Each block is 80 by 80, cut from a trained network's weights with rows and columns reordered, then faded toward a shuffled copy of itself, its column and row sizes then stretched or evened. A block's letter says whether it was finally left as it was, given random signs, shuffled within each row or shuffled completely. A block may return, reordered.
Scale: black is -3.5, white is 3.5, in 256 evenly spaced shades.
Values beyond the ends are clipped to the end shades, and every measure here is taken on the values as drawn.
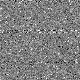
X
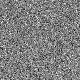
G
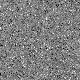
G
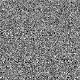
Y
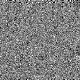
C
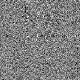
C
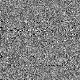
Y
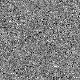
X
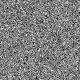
G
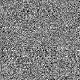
C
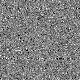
X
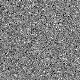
X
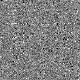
Y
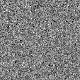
X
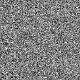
Y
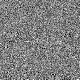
X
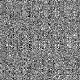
C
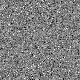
G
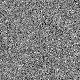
G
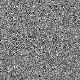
Y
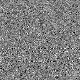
X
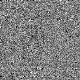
Y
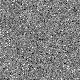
G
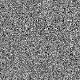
Y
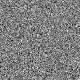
X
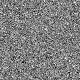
G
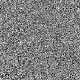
C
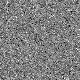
G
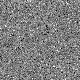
G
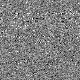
X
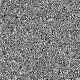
X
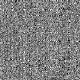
C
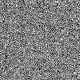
G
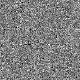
Y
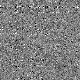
Y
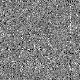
Y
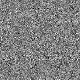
Y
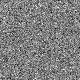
G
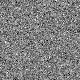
G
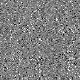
C
